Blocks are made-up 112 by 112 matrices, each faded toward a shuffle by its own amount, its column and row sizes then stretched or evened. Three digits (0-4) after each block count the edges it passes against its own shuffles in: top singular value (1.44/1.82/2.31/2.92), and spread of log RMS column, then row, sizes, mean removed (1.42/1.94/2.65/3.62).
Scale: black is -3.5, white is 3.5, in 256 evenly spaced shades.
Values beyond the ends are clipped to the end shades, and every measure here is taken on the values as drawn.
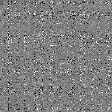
1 3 3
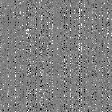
2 4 1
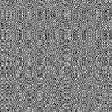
4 2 0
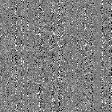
0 4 0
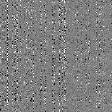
2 4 1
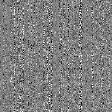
0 4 0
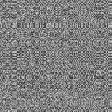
4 0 2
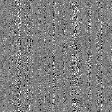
2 4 0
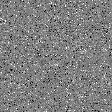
1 1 0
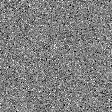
0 0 0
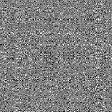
3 2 3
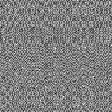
4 0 1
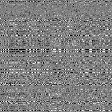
4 0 4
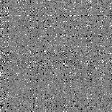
0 3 3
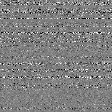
2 0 4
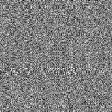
3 1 2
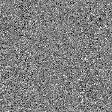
0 2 0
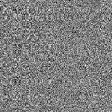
3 2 1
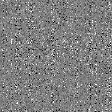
0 3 2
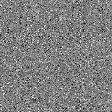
2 1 0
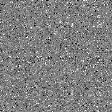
1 1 2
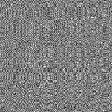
4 2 0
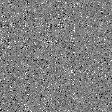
0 2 1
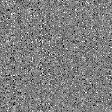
2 2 1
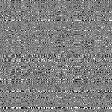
4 0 4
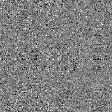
2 1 2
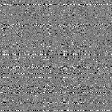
3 2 4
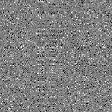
3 1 1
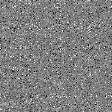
1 2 2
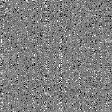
2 3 0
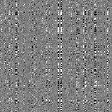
4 4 2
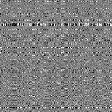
4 1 4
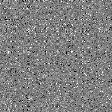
2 1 2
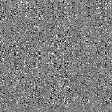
2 2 2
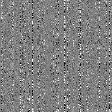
2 4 0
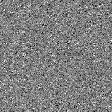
2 0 1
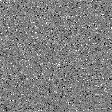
1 0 2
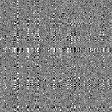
4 3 3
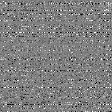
2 2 4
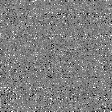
0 1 3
